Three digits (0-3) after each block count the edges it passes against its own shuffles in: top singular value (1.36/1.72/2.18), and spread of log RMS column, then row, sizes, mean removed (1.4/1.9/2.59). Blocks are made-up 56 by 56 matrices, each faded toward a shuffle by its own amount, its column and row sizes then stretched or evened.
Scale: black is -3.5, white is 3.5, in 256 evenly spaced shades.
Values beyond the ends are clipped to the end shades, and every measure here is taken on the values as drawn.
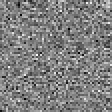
2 0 0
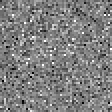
0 0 0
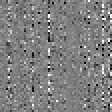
2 3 0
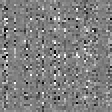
1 3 2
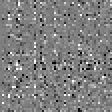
1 3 2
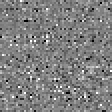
1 0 2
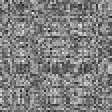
3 2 0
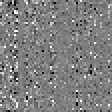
1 3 1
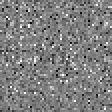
1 1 0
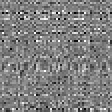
3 1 3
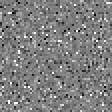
1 0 0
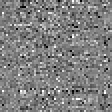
2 1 1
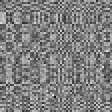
3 0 1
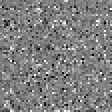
1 1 2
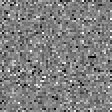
2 0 2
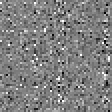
1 2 0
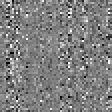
2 3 1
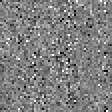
0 1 0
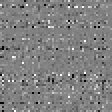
0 2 3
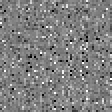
0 2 0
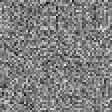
2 0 0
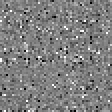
0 1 2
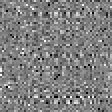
3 0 2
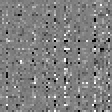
1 3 2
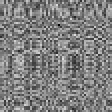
3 0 1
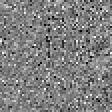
1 1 0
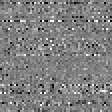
2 0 3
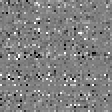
0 2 3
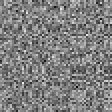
3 1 0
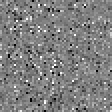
0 2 0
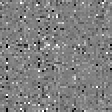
0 2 2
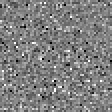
0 0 1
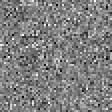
1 0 1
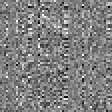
3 3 1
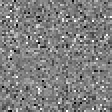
0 1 1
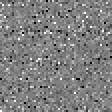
0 0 2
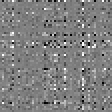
2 3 3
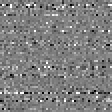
1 0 3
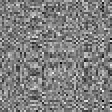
3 2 0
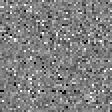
0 0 2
